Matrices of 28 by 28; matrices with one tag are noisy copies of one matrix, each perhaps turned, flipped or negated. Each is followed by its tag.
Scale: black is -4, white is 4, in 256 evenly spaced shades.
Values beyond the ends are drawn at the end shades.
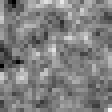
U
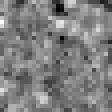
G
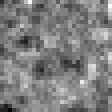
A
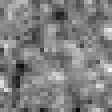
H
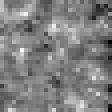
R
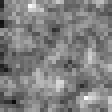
R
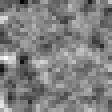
G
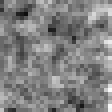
R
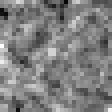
U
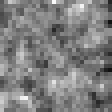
R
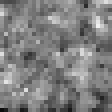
R
